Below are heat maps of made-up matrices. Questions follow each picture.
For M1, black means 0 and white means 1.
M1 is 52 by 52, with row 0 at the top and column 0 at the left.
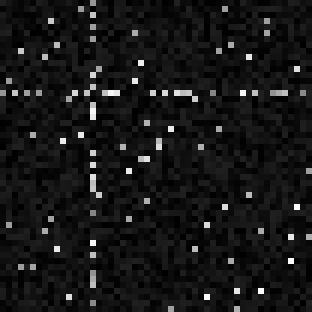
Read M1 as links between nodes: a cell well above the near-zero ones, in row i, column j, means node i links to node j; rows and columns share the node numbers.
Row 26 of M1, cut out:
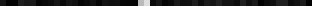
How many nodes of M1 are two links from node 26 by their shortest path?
3
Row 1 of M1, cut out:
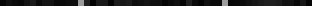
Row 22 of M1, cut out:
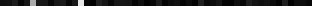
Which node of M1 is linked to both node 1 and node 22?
node 13
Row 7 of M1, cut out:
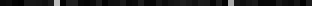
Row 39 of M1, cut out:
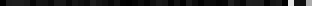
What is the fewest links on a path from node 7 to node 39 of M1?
4
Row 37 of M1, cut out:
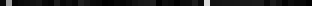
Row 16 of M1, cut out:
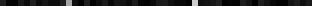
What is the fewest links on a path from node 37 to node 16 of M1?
4
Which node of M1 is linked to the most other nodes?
node 15
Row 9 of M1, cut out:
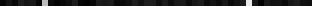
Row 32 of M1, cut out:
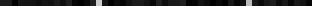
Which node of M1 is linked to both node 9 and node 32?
node 41
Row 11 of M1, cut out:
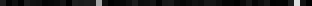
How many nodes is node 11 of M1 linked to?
2
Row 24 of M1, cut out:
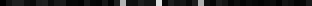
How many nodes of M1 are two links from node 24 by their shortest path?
1
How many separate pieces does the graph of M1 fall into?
3
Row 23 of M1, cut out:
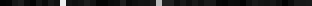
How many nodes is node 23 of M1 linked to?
2
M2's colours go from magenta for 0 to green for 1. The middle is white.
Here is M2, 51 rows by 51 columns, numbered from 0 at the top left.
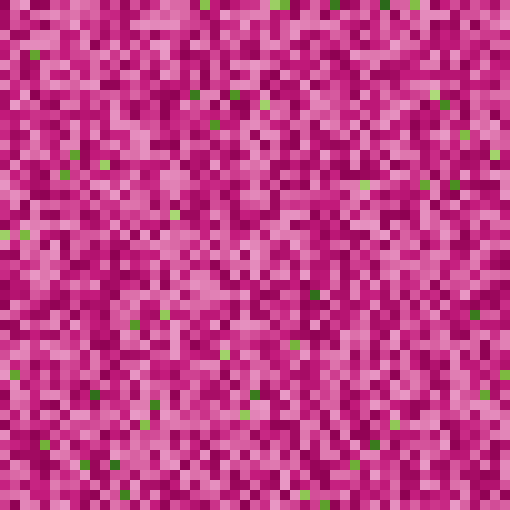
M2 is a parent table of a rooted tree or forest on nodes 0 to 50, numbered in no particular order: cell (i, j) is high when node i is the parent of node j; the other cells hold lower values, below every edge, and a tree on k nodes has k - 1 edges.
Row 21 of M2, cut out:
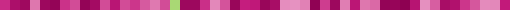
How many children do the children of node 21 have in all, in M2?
1
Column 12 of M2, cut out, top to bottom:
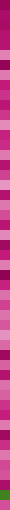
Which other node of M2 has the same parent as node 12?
30
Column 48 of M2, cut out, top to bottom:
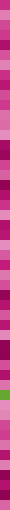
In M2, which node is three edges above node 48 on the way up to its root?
18
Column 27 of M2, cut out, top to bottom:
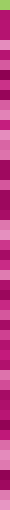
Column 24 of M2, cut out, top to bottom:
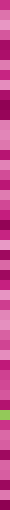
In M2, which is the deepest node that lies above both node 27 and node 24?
0
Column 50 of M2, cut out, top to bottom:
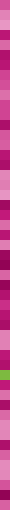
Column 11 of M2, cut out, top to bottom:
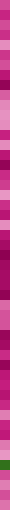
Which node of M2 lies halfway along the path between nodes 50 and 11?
13
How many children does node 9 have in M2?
3
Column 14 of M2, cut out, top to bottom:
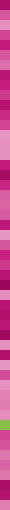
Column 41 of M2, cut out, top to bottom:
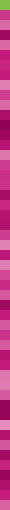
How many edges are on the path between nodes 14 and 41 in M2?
6
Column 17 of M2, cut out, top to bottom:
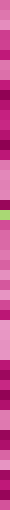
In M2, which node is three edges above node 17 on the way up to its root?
49
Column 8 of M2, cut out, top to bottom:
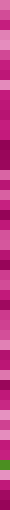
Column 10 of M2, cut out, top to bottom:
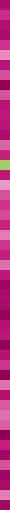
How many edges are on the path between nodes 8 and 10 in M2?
7
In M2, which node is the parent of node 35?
46
